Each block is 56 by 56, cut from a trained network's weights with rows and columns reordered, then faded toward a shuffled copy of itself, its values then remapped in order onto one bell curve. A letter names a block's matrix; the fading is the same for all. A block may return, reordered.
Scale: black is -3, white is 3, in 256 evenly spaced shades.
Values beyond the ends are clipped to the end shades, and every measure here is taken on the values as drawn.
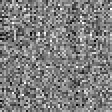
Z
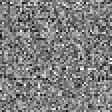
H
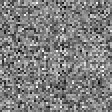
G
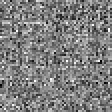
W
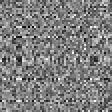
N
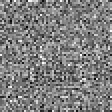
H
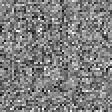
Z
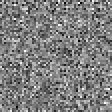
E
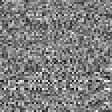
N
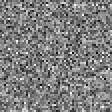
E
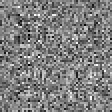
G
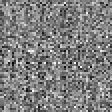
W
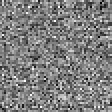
H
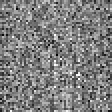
Z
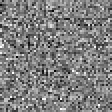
H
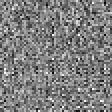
G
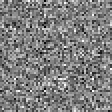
G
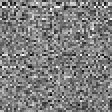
N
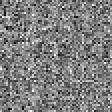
Z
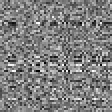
N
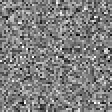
H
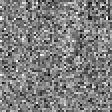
Z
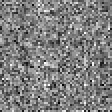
Z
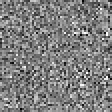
H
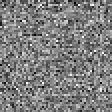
H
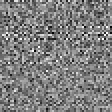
N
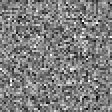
E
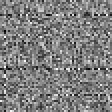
N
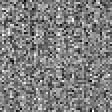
Z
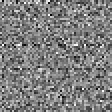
H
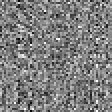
G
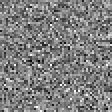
E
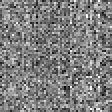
Z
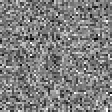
E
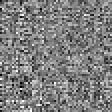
G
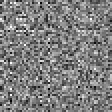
G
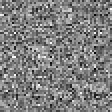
G
